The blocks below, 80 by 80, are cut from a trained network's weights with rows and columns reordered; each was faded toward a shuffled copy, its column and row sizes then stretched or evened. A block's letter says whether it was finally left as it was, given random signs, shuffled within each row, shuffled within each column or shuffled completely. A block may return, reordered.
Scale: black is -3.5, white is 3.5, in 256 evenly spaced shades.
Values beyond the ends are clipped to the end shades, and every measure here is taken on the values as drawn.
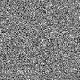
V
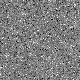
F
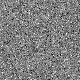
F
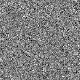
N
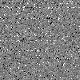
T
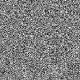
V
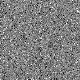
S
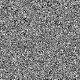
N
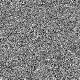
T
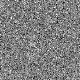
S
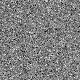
F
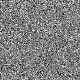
N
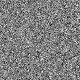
S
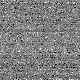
T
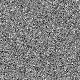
F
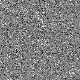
S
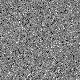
F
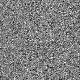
S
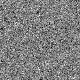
F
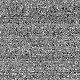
T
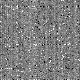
V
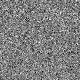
T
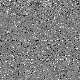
T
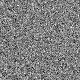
F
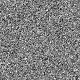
F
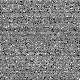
T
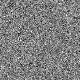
S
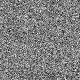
F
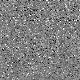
T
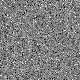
F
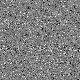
T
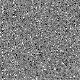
S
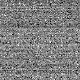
V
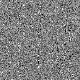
S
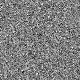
F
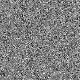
N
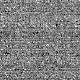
V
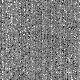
S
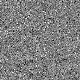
S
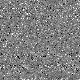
T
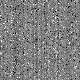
S
